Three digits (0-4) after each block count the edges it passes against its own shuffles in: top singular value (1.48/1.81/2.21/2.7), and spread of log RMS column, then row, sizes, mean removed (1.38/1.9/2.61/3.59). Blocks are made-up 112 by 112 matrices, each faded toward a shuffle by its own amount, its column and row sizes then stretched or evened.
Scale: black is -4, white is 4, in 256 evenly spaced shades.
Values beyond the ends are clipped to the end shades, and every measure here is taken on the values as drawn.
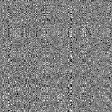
4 3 1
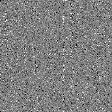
1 2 0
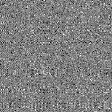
3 0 2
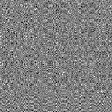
4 2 1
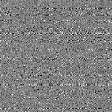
4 1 3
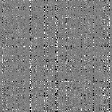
1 4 3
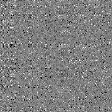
3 2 2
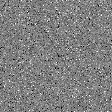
0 1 0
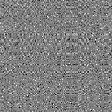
4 0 2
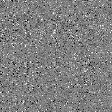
2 1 2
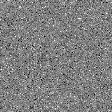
2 0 2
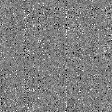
1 3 2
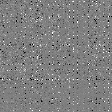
0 3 3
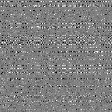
4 0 4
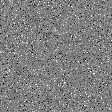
0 0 0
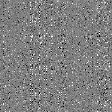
2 3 1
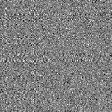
3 1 2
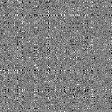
4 3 3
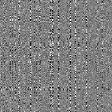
4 4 2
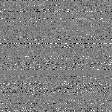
1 0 4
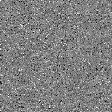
2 1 0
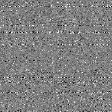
3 1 3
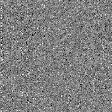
1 2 0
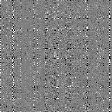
4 4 2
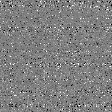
1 1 3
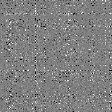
1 3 3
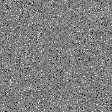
0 2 0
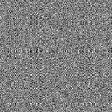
4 2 2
